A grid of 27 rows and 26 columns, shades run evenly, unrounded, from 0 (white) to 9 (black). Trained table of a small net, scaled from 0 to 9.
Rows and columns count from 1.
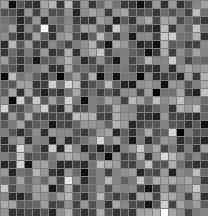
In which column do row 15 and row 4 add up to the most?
20
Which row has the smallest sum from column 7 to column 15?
11
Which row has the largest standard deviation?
19
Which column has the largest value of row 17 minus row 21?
3
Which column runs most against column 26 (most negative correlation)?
13
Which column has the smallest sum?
9
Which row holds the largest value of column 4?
21
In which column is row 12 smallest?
26
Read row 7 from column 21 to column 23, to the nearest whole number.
3 7 4
